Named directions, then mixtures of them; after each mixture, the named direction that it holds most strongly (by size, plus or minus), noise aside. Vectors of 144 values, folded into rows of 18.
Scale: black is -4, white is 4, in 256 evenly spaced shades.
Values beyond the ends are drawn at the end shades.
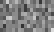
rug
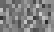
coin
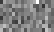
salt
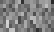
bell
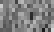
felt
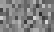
coin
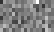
salt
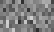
bell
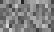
bell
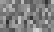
bell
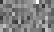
salt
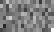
rug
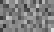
rug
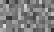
rug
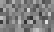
coin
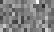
salt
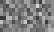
coin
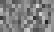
coin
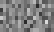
coin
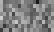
salt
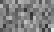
felt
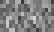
bell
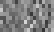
coin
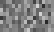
coin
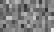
rug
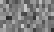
rug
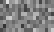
rug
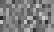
coin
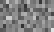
rug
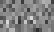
bell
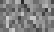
bell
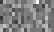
salt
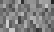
bell
